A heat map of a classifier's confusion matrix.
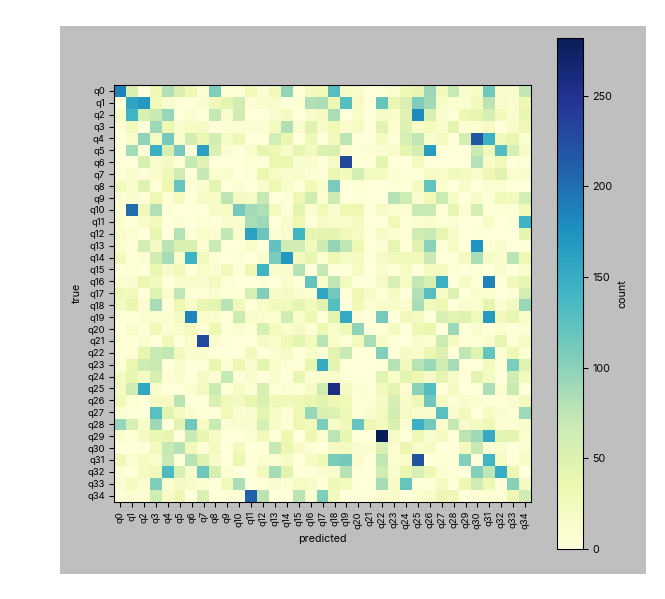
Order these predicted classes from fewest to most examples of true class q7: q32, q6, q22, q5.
q6, q22, q32, q5
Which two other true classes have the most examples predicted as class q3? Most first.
q5, q27
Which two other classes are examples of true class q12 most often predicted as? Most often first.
q11, q15
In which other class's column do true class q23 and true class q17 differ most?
q33
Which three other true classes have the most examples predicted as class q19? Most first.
q6, q1, q31
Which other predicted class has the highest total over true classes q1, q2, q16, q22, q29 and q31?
q25
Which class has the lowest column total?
q21
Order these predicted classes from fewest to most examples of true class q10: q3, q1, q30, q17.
q17, q30, q3, q1
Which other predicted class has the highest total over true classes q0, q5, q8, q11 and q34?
q26
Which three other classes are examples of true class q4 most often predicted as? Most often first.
q30, q31, q2
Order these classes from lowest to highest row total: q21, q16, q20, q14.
q20, q21, q16, q14
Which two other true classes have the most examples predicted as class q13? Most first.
q14, q32
